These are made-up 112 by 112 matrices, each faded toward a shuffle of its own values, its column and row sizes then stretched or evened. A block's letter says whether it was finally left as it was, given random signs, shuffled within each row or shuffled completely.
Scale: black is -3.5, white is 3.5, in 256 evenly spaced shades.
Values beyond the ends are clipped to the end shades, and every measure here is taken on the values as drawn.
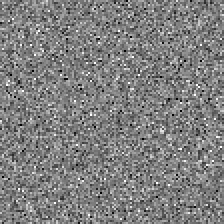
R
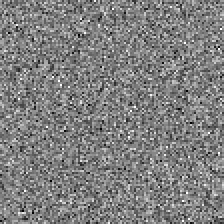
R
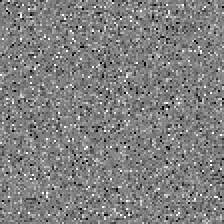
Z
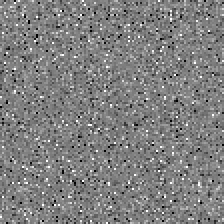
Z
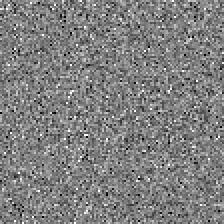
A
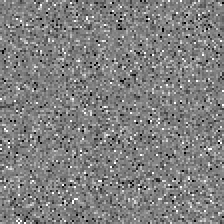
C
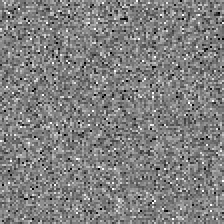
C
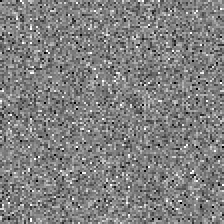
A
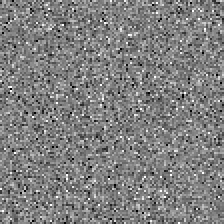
C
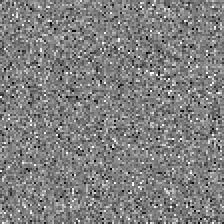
Z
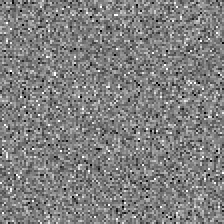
C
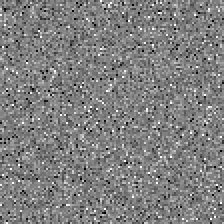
R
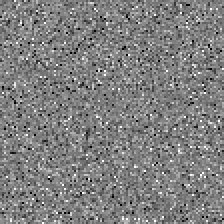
C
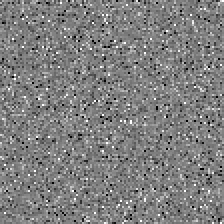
A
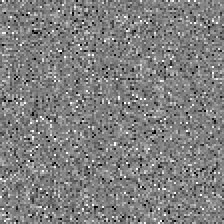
Z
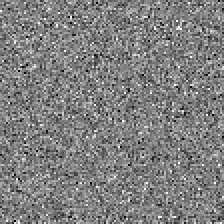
C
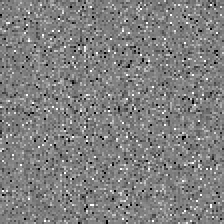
Z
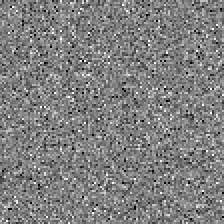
Z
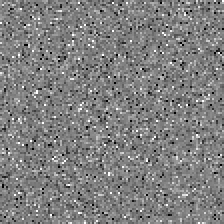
C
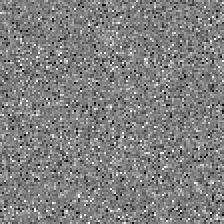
A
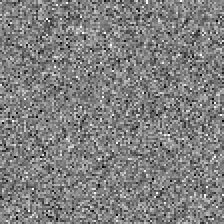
R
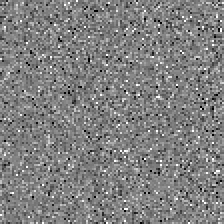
A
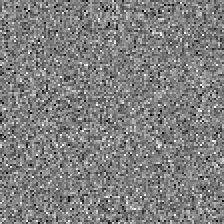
Z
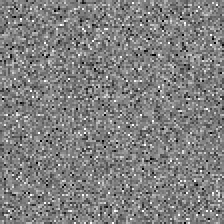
C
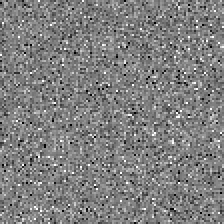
A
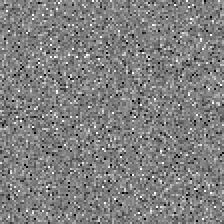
R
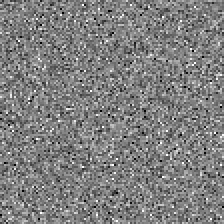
R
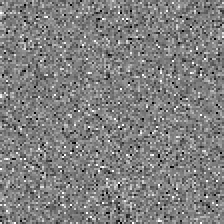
Z
